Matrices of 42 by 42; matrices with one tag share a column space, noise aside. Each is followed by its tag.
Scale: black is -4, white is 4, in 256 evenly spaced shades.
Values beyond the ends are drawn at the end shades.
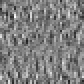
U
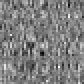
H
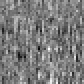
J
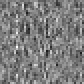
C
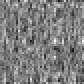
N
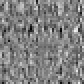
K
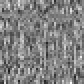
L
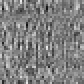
L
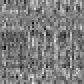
L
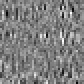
U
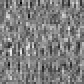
H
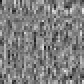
L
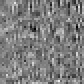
K
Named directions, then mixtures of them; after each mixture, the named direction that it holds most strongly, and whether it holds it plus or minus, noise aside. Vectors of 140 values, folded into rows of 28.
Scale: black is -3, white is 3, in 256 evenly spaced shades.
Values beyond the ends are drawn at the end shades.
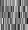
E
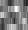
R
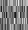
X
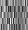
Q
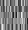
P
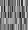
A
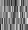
E, minus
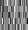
E, plus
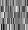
Q, plus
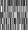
Q, minus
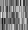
A, minus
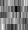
R, minus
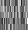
P, minus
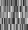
E, minus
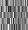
Q, plus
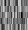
P, minus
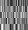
X, minus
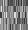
X, minus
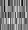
A, plus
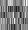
R, minus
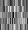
P, plus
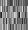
X, minus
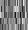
A, plus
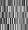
Q, minus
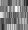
R, plus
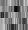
R, minus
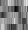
R, minus
